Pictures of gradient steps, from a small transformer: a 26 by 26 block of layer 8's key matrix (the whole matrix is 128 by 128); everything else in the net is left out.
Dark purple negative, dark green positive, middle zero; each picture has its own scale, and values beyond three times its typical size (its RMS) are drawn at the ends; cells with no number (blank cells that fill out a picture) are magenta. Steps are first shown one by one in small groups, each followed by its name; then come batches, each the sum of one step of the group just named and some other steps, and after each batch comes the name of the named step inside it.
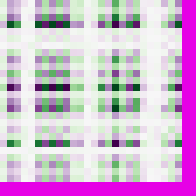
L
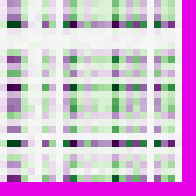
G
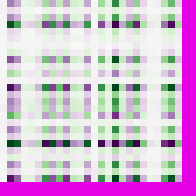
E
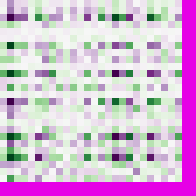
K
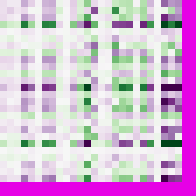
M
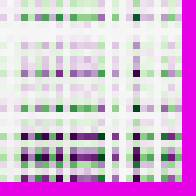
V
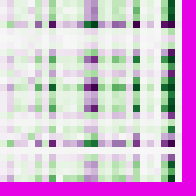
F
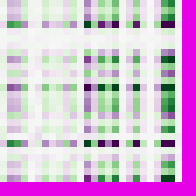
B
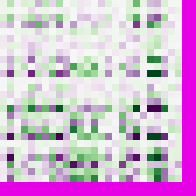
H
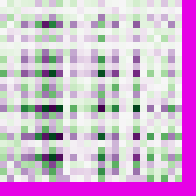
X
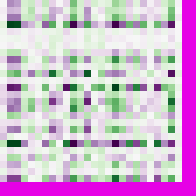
G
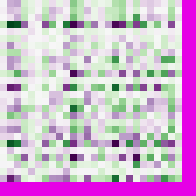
G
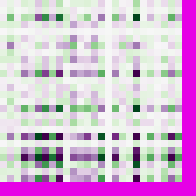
V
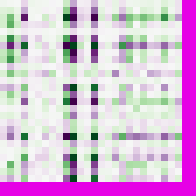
K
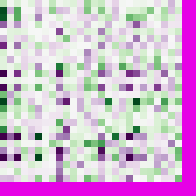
H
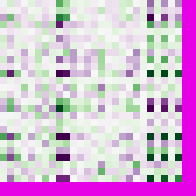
X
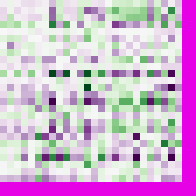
M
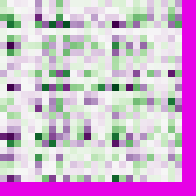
L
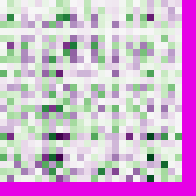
X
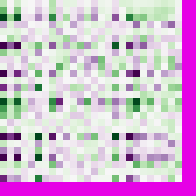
F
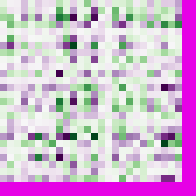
M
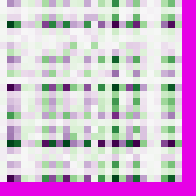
E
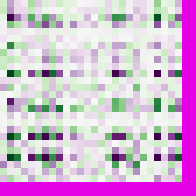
K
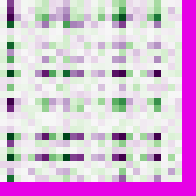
K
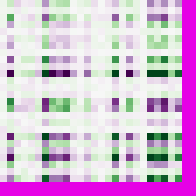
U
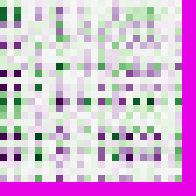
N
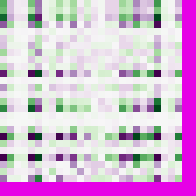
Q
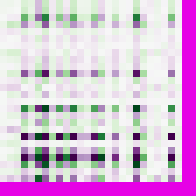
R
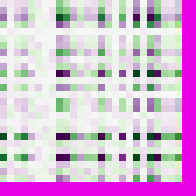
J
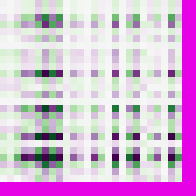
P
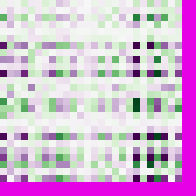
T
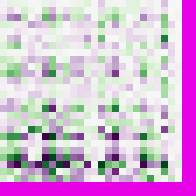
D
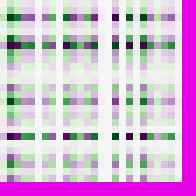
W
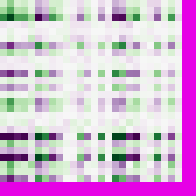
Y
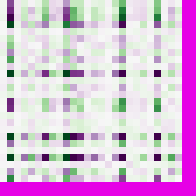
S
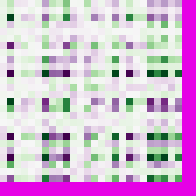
U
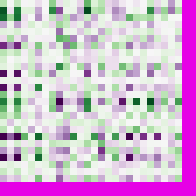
N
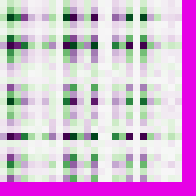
W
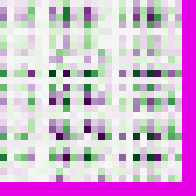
J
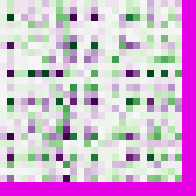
U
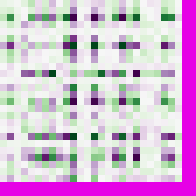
P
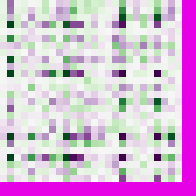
S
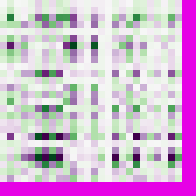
P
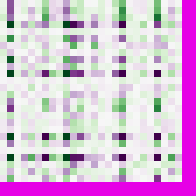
S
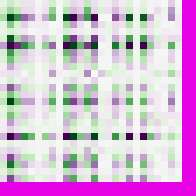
W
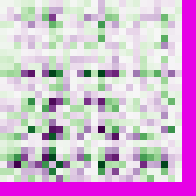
D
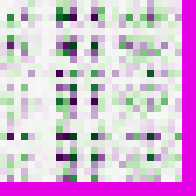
J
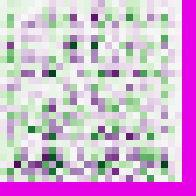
D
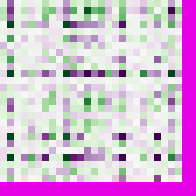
S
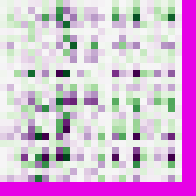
R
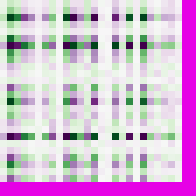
W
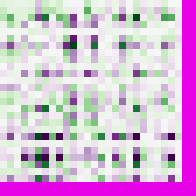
R
